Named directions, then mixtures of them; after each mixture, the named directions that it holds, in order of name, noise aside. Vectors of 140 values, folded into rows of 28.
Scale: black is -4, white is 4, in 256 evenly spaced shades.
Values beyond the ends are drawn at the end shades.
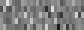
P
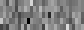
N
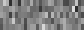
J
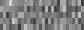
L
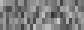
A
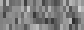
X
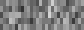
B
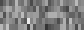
A, N.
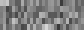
A, J, P.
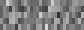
B, P.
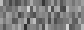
L, N, X.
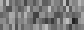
A, B, X.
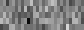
N, P, X.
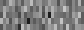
L, N.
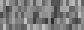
A, L, X.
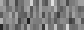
B, N.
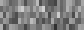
B, L, X.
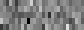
N.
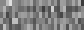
L, P.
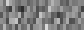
A, B, P.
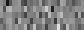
P.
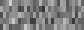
B, L.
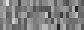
J, L, P.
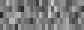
B.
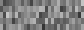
A, J, L.
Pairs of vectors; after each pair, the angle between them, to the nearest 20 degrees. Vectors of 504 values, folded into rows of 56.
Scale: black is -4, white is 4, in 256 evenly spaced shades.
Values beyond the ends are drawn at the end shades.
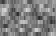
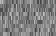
120 degrees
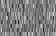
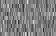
40 degrees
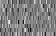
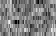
60 degrees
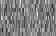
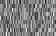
120 degrees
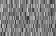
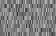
100 degrees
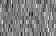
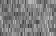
40 degrees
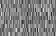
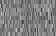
20 degrees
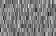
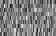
140 degrees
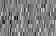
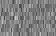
120 degrees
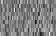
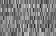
120 degrees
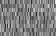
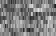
60 degrees
